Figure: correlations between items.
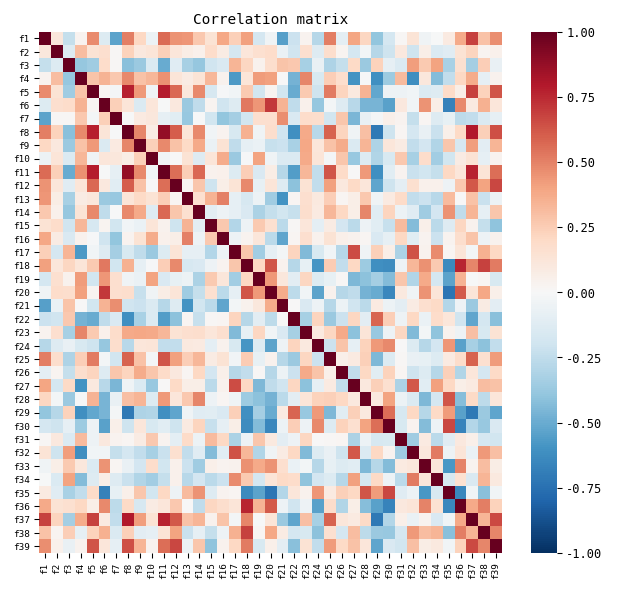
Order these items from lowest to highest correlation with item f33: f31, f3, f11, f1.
f11, f1, f31, f3
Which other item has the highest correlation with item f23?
f4
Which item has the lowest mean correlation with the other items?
f29
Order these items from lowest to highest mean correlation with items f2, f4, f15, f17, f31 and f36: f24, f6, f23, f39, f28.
f24, f28, f39, f23, f6
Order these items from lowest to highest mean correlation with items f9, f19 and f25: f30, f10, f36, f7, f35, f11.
f30, f35, f7, f36, f10, f11
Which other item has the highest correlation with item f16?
f13
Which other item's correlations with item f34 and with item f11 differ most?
f8
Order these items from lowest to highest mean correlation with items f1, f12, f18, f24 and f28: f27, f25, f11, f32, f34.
f34, f32, f27, f25, f11
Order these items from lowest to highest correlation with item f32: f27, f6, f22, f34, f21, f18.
f6, f21, f22, f18, f34, f27
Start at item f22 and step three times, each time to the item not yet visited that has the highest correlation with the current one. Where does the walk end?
f35
